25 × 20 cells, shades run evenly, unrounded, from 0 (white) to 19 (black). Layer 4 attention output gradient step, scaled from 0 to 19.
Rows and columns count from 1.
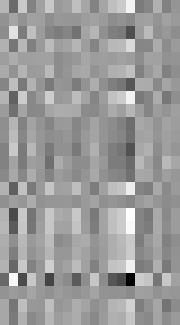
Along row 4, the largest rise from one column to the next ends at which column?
16
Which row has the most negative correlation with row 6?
13
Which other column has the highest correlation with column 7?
8
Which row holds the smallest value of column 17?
22
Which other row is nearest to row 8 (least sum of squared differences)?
21
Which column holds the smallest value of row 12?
2
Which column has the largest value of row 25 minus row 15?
15
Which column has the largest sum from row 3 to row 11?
19
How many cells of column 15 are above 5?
13
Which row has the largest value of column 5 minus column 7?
9
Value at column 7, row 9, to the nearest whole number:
6
